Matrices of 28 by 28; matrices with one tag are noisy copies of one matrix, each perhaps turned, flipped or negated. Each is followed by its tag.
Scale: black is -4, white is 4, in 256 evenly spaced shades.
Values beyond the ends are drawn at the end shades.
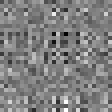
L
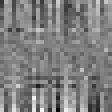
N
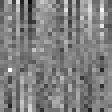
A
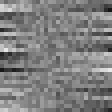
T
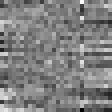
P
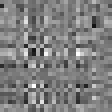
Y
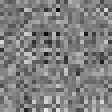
L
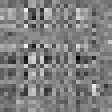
Y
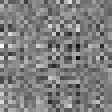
L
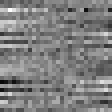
A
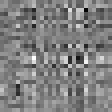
Y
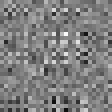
L
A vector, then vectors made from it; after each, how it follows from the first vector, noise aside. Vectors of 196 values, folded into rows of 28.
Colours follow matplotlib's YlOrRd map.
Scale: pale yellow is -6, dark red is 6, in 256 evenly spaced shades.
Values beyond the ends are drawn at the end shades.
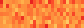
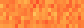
wrapped around, negated, shrunk.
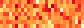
reversed, negated, scaled up.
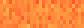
wrapped around, negated, shrunk.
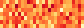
reversed, negated, scaled up.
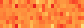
reversed, negated, partly zeroed.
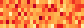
reversed, negated, scaled up.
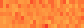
shrunk.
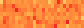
negated, partly zeroed.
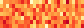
negated, scaled up.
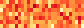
reversed, negated, scaled up.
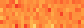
reversed, negated, partly zeroed.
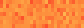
shrunk.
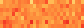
negated, partly zeroed.
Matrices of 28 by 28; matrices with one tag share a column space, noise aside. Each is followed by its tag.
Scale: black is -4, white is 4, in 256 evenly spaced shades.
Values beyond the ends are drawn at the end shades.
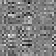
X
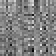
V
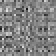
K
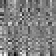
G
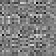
X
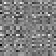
X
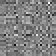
X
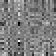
G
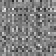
K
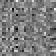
K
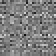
X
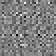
X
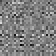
X
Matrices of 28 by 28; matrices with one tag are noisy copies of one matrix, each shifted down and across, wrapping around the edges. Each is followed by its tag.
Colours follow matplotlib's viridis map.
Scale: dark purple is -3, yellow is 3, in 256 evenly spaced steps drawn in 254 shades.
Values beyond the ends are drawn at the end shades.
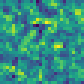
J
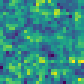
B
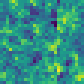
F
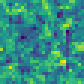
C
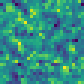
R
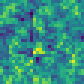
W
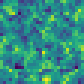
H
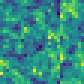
F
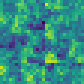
W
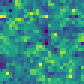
R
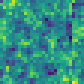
F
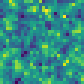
H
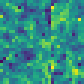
F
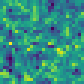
R
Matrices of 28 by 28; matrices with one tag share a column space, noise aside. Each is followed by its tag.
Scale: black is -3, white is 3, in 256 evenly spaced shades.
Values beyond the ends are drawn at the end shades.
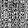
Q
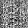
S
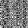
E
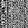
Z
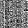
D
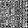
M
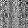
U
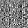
S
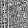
U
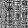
U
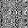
D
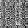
E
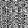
Z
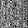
M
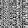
E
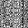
M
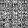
Q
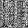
M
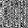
M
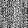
Z
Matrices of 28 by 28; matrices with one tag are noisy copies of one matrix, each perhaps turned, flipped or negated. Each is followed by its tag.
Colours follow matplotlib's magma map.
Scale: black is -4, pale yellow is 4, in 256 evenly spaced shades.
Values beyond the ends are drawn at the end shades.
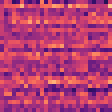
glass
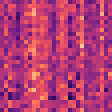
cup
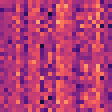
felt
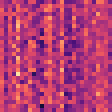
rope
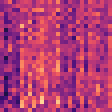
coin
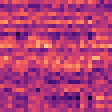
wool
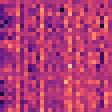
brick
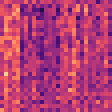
coin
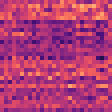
coin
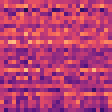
brick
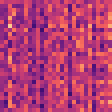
brick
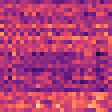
coin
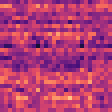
wool
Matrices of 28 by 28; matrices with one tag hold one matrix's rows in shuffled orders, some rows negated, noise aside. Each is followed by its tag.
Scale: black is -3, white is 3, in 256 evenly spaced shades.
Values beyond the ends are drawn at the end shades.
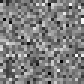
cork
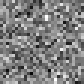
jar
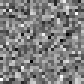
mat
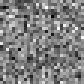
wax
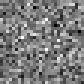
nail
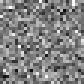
wax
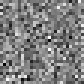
cork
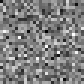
wax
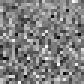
wax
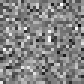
cork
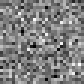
nail
